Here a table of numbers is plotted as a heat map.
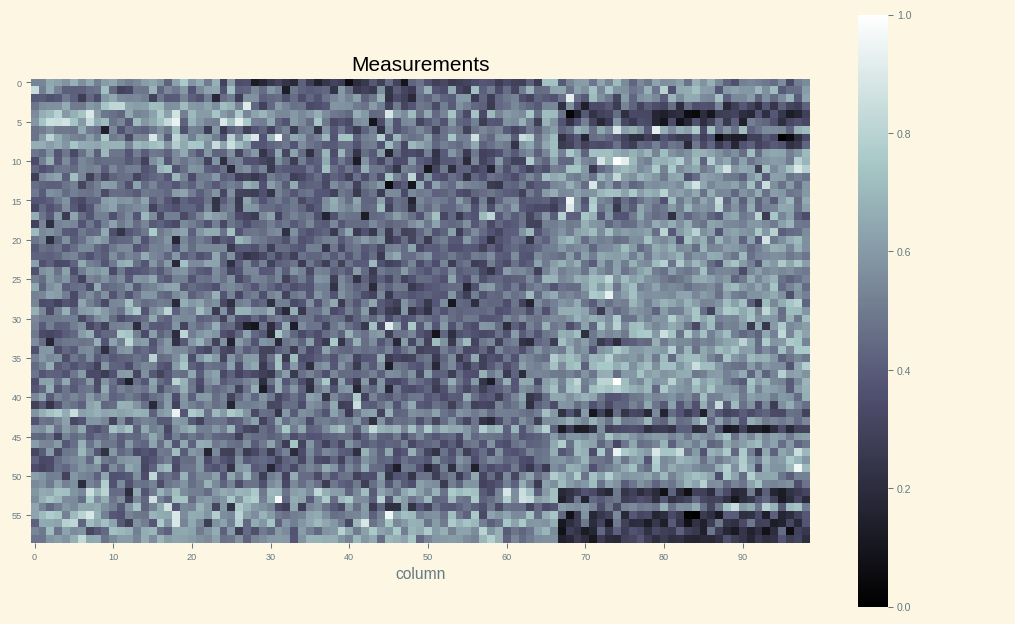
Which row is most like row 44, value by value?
57
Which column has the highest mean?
66
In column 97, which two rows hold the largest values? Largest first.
49, 11
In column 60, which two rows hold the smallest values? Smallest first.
31, 37
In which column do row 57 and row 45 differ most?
88
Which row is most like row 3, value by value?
8
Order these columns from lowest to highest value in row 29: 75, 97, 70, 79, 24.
79, 75, 24, 70, 97
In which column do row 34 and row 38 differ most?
12
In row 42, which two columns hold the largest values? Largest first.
18, 5
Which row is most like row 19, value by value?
1
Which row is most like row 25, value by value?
27
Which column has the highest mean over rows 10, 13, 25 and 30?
84
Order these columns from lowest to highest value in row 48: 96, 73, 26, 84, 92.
73, 92, 26, 84, 96
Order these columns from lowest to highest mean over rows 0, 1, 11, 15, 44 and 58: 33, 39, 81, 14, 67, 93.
67, 33, 93, 81, 39, 14
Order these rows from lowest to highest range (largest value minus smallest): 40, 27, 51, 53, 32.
40, 51, 27, 32, 53
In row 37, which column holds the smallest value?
62
